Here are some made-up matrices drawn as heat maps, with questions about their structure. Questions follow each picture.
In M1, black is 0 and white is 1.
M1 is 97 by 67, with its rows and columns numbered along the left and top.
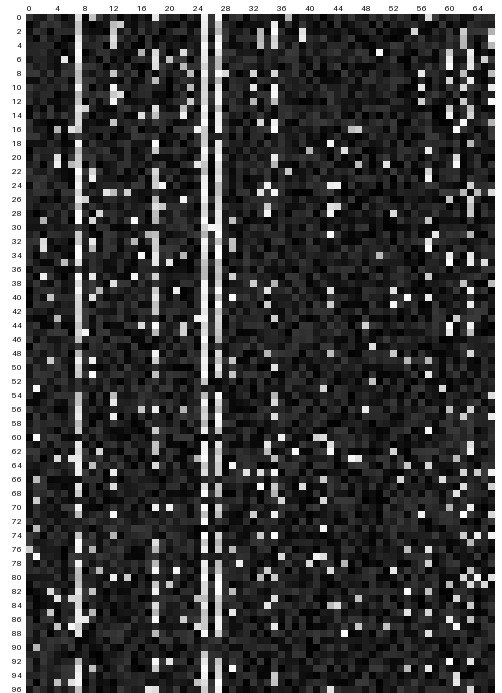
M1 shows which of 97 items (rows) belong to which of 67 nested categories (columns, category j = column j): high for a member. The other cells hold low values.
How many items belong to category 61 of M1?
10
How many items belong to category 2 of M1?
4
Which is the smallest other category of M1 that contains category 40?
45
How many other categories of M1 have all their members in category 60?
8
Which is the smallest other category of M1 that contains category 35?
7
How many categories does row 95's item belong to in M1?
8
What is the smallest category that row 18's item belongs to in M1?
43
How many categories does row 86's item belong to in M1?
8
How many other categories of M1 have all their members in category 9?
7
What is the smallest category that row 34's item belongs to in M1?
50
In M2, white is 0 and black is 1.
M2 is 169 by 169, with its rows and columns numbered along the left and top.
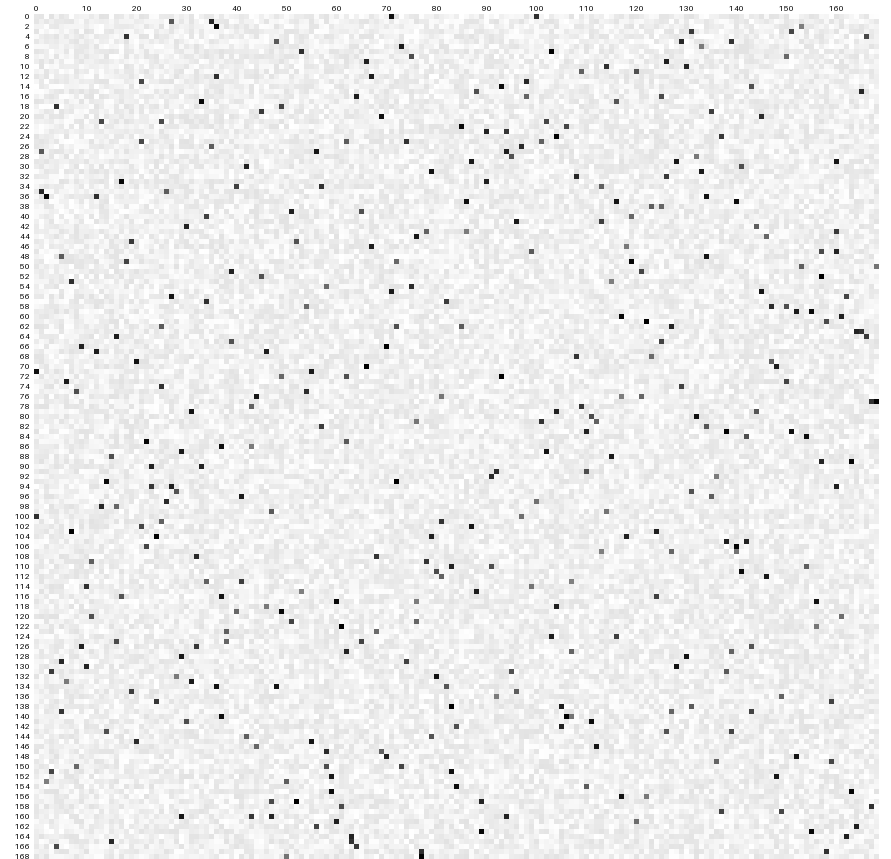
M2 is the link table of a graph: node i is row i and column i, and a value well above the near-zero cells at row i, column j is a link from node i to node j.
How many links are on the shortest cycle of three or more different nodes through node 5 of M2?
7
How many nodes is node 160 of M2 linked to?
4
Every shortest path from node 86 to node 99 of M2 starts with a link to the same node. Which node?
node 43
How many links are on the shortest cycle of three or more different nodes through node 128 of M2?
8
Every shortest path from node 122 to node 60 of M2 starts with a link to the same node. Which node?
node 156
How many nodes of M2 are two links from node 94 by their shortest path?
6
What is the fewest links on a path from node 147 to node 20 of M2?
2
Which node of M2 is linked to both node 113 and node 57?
node 34
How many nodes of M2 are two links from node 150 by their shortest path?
4
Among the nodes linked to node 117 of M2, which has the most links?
node 76
